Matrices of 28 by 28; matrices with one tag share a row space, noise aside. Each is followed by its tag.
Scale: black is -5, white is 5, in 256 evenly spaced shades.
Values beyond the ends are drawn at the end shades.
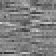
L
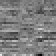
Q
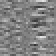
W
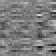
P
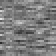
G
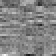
Q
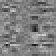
W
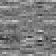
Q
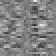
W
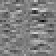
W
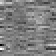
G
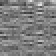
Q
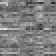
Q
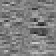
W
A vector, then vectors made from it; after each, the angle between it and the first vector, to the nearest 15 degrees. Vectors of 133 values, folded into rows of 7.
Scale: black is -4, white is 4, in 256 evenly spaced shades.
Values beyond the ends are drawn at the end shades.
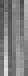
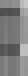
75 degrees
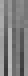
135 degrees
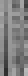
150 degrees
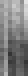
75 degrees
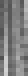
15 degrees
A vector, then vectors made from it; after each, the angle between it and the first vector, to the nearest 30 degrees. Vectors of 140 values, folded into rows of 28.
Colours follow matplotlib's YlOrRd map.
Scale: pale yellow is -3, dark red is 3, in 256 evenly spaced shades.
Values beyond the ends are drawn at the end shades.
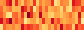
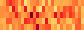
90 degrees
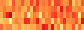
150 degrees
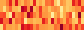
30 degrees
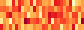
150 degrees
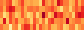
90 degrees
